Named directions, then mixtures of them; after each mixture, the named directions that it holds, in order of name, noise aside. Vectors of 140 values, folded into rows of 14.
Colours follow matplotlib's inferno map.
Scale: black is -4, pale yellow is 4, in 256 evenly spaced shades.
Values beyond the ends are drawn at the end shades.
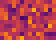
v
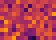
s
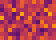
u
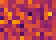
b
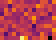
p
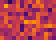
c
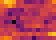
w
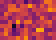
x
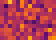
c.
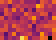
p.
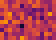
b, c.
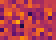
b, x.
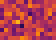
b, x.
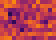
c, v, w.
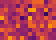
s, u, v.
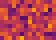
v.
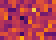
v.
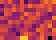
p, x.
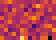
p.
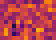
x.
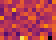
p, u.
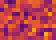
b, c, u.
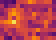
v, w.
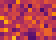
s.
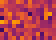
b.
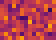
v.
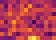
c, s, w.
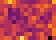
p, v, w.
